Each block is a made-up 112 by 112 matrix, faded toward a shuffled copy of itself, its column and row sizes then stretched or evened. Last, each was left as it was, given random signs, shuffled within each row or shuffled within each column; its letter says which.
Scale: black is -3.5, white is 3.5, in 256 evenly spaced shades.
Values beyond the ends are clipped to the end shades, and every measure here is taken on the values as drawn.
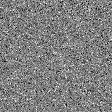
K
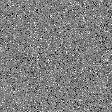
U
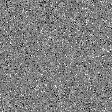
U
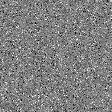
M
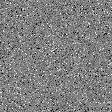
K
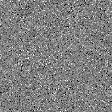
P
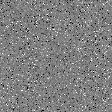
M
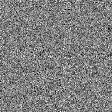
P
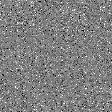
P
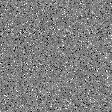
K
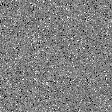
U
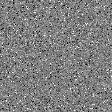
U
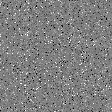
M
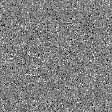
U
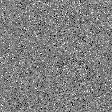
M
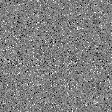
P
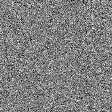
M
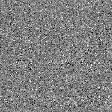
P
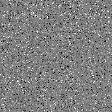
U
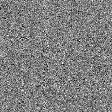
P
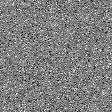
M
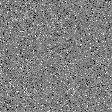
M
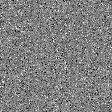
M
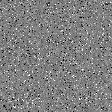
P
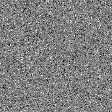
M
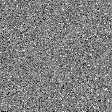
U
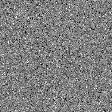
M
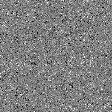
P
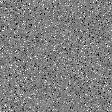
M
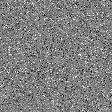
K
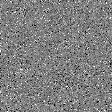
U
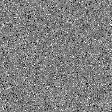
U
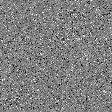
K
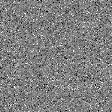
P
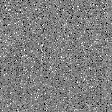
P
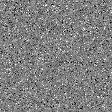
K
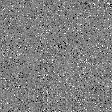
P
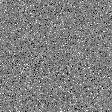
K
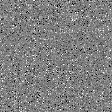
P
